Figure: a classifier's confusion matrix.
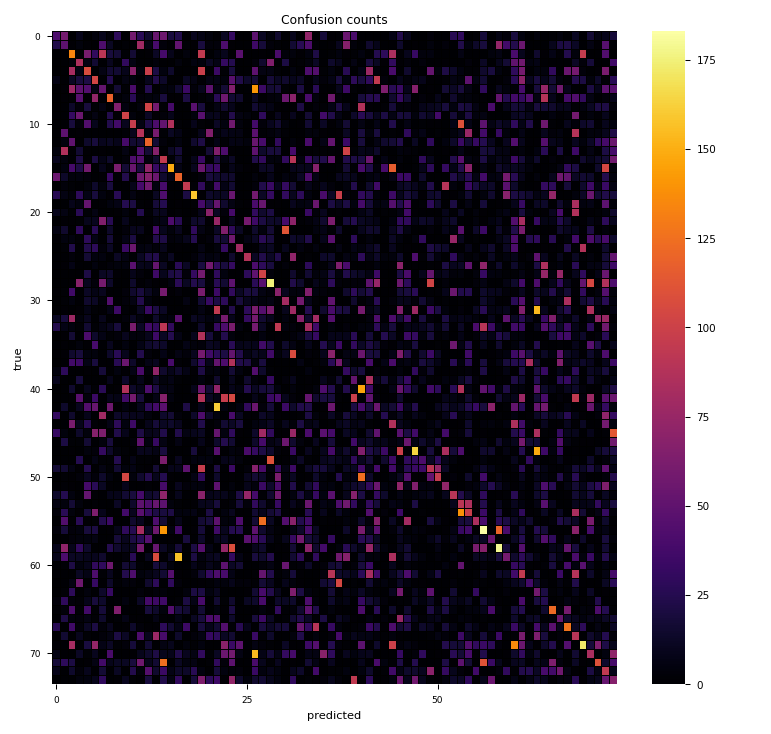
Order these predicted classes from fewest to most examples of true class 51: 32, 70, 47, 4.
32, 70, 4, 47
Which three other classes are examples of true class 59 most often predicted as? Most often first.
16, 13, 44
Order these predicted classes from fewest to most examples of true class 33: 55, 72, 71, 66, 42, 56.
71, 66, 42, 55, 72, 56
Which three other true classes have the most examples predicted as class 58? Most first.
56, 1, 7
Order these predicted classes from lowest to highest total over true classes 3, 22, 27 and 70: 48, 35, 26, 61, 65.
65, 48, 35, 61, 26
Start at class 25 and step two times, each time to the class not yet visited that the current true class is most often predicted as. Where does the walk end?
63
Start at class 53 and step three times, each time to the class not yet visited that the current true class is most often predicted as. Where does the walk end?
13
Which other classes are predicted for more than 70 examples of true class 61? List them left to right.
36, 41, 68
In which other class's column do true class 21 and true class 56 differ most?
14
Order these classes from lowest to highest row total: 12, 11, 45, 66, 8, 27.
66, 11, 8, 27, 12, 45
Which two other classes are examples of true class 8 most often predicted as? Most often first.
12, 40
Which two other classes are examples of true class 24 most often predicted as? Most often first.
69, 10
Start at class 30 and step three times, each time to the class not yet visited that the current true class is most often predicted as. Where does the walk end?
19
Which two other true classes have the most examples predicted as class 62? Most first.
37, 7
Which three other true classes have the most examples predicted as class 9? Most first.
50, 40, 37
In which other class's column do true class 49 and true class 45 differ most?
73
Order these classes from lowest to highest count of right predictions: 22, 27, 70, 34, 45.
34, 45, 22, 70, 27
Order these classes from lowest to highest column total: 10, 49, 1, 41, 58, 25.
25, 1, 58, 49, 10, 41
